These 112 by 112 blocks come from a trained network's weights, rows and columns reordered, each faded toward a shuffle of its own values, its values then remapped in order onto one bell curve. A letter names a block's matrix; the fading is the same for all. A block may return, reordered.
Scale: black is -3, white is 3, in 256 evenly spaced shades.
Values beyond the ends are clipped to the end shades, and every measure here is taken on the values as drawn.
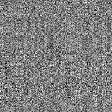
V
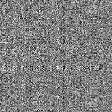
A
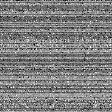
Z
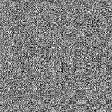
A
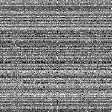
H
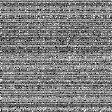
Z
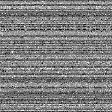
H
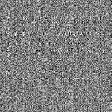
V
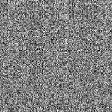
A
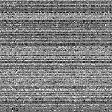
H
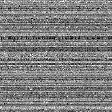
H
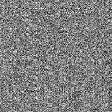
V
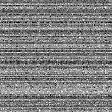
H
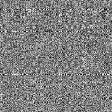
A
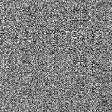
A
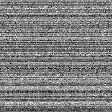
H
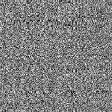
A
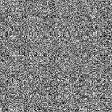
A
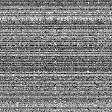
H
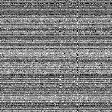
H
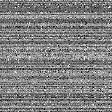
Z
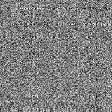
V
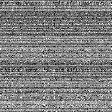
Z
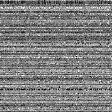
H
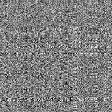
A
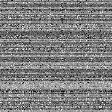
Z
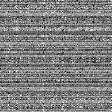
Z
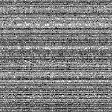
H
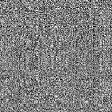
A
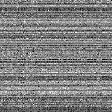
H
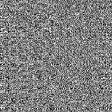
A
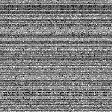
H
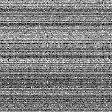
H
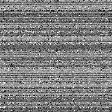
Z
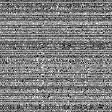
Z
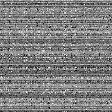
Z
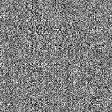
V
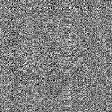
A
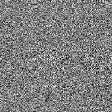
A
